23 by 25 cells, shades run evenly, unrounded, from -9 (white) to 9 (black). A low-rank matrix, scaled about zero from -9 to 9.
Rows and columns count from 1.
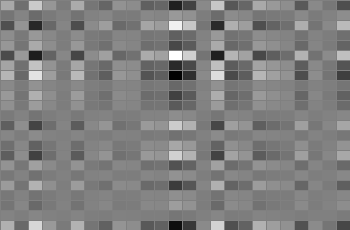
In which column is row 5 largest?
13
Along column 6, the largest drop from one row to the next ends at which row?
7
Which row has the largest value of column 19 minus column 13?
6
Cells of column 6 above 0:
10
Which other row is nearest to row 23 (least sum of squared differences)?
8
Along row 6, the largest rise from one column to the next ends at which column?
3
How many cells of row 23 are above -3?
20
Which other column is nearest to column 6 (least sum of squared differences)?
19
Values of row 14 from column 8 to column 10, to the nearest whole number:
0 0 0
